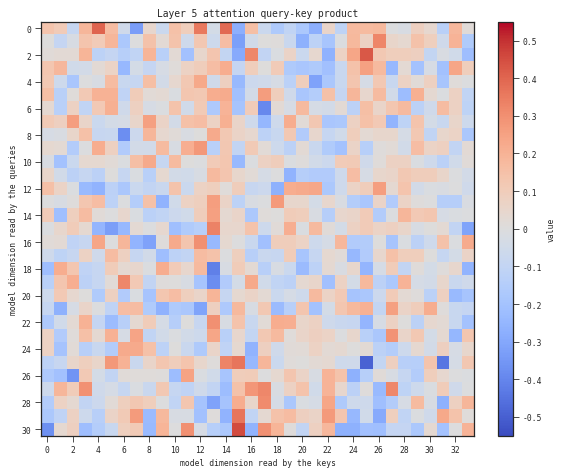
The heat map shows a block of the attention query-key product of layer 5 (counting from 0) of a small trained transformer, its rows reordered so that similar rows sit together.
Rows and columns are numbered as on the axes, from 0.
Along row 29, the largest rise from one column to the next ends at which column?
15
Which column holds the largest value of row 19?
6
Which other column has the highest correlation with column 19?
21
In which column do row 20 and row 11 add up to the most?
13
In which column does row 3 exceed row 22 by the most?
25
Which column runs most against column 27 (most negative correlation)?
11
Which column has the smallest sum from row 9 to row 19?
22
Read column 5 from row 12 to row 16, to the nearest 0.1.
-0.1 -0.1 0 -0.3 0
